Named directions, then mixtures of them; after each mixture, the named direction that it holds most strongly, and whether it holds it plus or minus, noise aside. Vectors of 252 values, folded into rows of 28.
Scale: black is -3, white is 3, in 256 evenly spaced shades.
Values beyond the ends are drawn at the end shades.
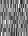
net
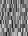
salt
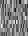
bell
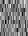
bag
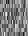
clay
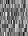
clay, plus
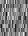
clay, minus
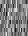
salt, minus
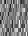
salt, plus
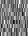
net, plus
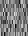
clay, minus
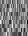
salt, minus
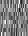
net, plus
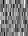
clay, minus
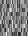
salt, minus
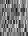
clay, plus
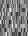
salt, minus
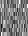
net, plus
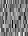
clay, minus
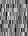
clay, minus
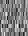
clay, plus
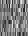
net, minus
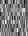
bag, minus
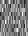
bag, minus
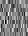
bag, plus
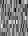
bell, plus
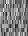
clay, minus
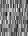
clay, minus
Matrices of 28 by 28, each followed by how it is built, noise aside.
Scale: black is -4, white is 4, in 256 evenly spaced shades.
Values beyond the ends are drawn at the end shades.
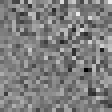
upper triangular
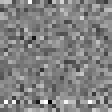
uneven rows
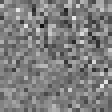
upper triangular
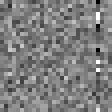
uneven columns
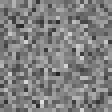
repeating rows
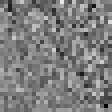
upper triangular
